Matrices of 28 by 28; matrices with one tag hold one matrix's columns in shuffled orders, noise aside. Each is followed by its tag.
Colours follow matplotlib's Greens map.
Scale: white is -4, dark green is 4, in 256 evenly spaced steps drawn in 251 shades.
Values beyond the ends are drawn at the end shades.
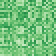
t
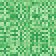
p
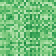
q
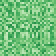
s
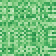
p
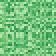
s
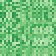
t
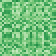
s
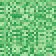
p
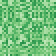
t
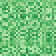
p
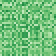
q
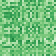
t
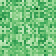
t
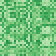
t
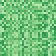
q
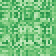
t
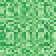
s
